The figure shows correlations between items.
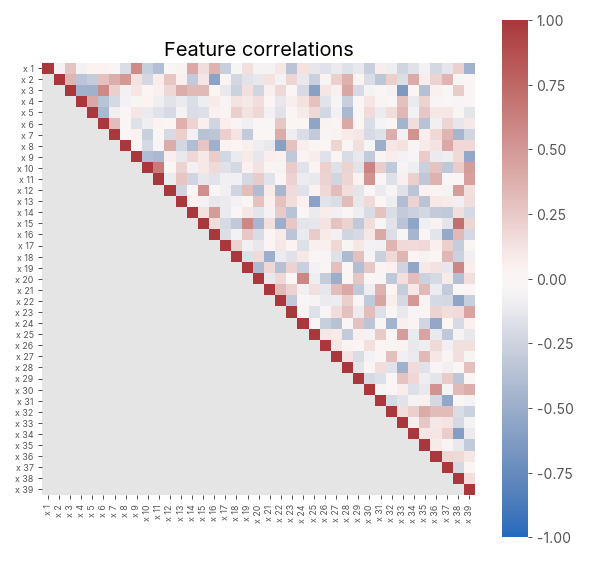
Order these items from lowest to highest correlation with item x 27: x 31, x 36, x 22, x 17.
x 22, x 31, x 36, x 17
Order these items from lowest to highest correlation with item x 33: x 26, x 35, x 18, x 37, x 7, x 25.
x 7, x 26, x 37, x 35, x 18, x 25
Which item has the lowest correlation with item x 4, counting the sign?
x 3
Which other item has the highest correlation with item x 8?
x 2
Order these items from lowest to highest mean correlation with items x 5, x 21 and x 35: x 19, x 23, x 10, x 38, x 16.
x 10, x 38, x 16, x 23, x 19
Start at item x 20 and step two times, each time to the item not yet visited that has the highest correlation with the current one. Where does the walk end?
x 29
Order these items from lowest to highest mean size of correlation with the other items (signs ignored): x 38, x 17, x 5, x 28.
x 17, x 5, x 28, x 38
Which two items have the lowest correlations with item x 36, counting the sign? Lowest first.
x 24, x 14
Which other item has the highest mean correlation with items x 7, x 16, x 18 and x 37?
x 32
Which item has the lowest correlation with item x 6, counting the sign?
x 25
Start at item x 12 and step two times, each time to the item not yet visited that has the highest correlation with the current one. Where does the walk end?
x 38
